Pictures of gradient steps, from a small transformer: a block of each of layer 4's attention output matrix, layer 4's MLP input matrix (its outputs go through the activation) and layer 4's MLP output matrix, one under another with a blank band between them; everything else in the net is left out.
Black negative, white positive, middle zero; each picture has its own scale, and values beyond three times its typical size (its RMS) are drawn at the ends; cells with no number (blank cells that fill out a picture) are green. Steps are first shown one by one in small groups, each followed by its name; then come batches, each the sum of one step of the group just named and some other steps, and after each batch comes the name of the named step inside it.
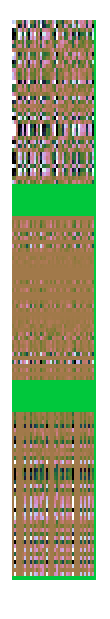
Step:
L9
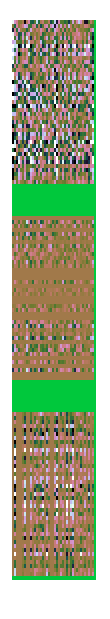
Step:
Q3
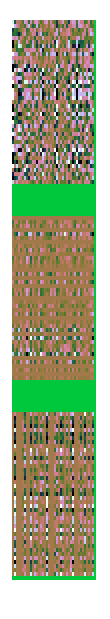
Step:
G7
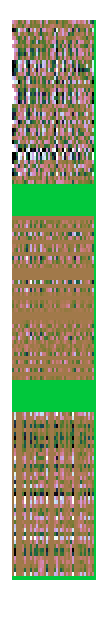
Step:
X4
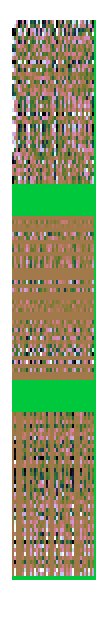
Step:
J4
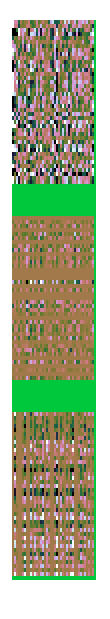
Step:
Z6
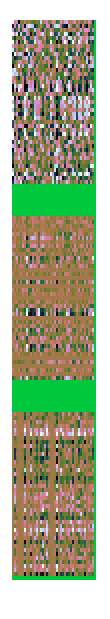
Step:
J4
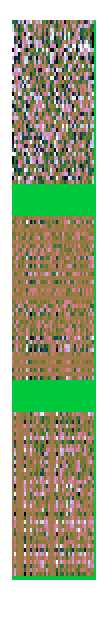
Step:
Q3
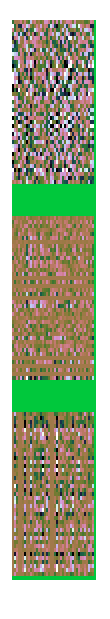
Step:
G7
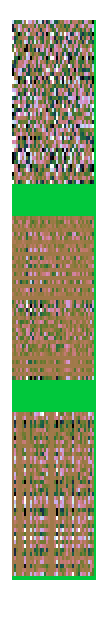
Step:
X4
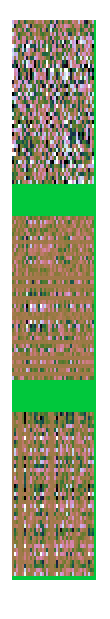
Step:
Q3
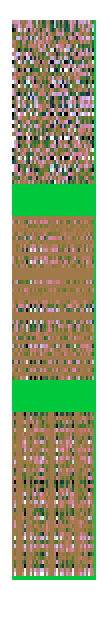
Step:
J4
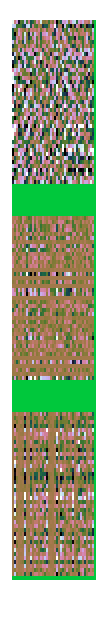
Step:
L9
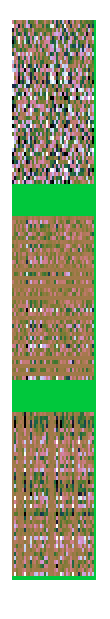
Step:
G7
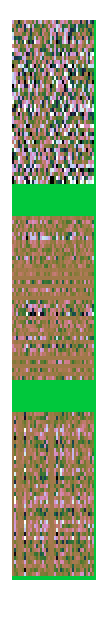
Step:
X4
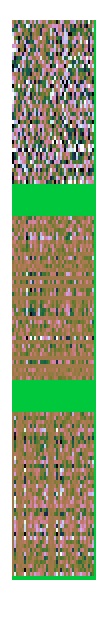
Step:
X4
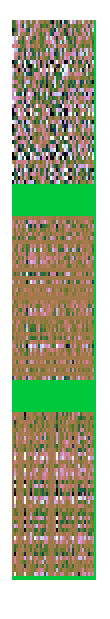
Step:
X4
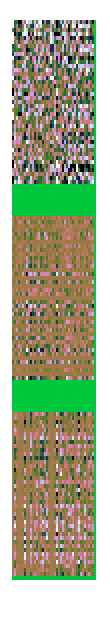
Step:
J4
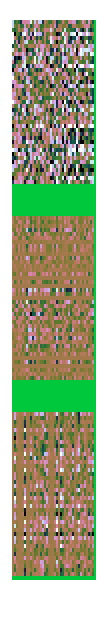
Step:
X4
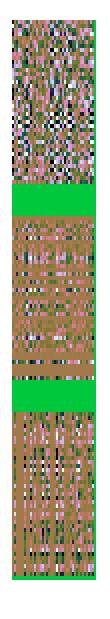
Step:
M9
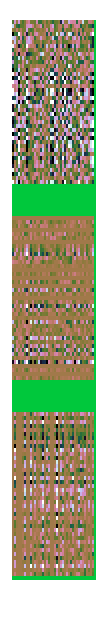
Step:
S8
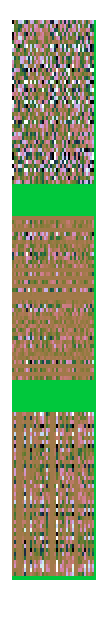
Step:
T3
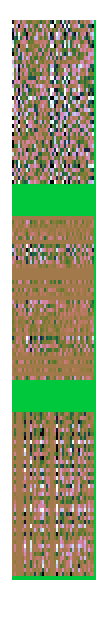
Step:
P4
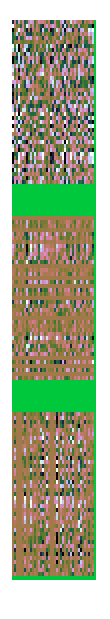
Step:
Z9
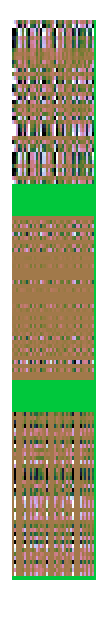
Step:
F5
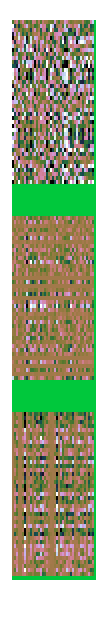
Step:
P4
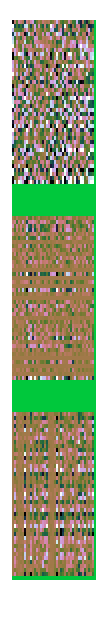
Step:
P4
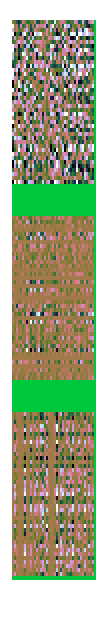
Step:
P4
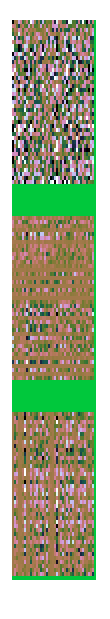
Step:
S8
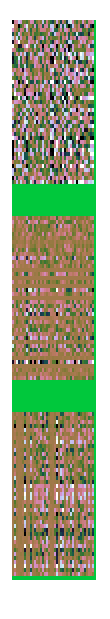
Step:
S8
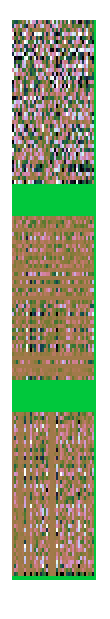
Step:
P4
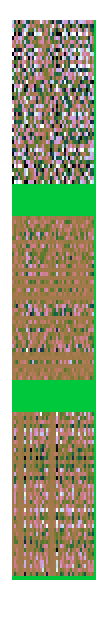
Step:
T3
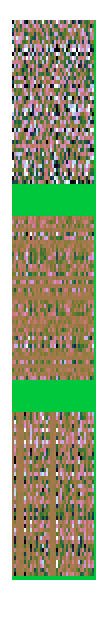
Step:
T3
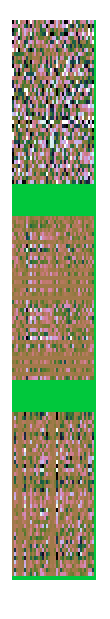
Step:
Z9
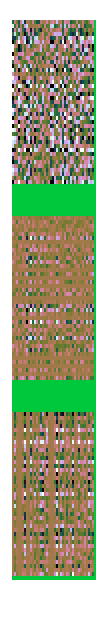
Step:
P4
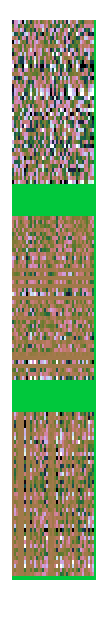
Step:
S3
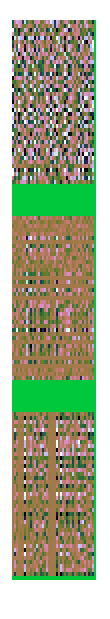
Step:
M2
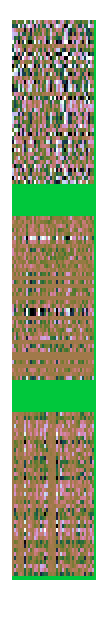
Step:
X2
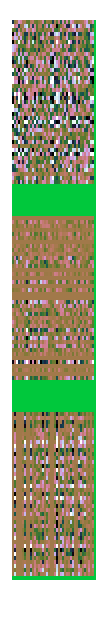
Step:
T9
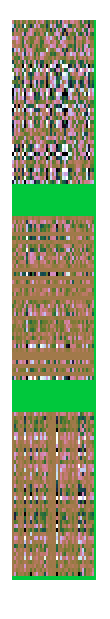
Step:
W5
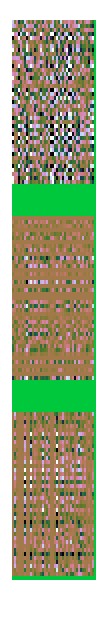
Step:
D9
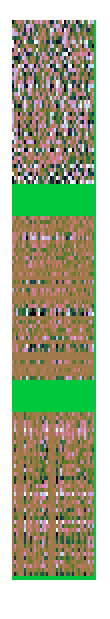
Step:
X2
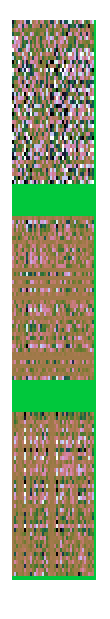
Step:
W5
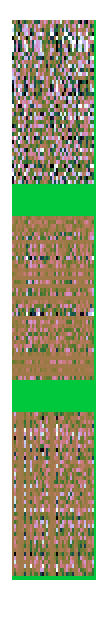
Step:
D9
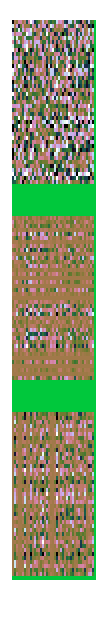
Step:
D9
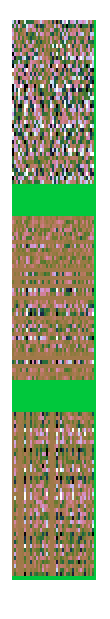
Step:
T9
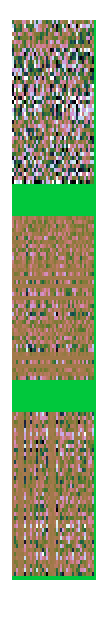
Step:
S3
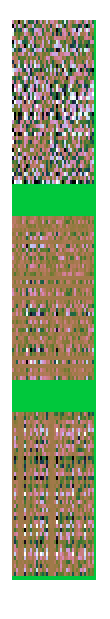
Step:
S3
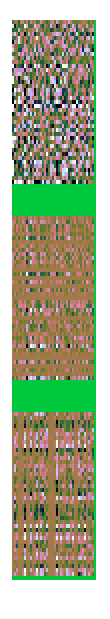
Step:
W5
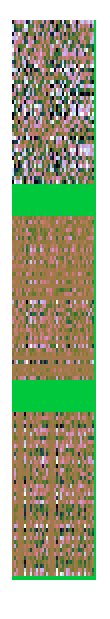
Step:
T9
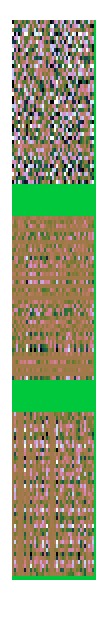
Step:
D9
